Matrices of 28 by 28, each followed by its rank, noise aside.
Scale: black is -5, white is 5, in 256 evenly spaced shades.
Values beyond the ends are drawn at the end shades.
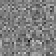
five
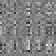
two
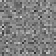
five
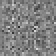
four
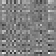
one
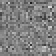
four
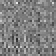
four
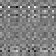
two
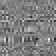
three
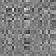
two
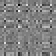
one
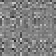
four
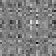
two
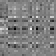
one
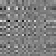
one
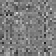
four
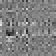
three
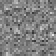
four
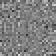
five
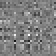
three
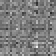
three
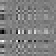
one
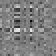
one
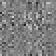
four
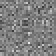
four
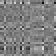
one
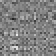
three
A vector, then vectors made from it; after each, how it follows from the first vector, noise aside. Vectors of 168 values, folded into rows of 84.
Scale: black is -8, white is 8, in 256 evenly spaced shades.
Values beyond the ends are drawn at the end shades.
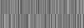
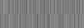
wrapped around, shrunk.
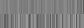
negated, partly zeroed.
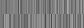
copied.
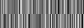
negated, scaled up.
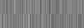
wrapped around, shrunk.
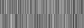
wrapped around.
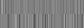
reversed, partly zeroed.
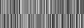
negated, scaled up.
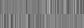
negated, partly zeroed.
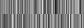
wrapped around, negated, scaled up.
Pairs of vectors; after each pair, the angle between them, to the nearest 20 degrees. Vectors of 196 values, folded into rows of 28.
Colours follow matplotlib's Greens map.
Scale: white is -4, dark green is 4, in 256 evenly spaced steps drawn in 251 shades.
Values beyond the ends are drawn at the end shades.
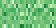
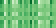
80 degrees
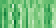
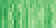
20 degrees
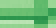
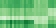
160 degrees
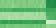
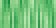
80 degrees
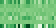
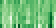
60 degrees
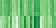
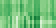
20 degrees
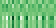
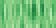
100 degrees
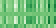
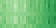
60 degrees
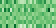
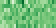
120 degrees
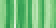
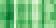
40 degrees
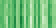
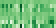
80 degrees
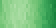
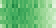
160 degrees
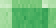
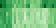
160 degrees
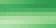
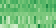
60 degrees
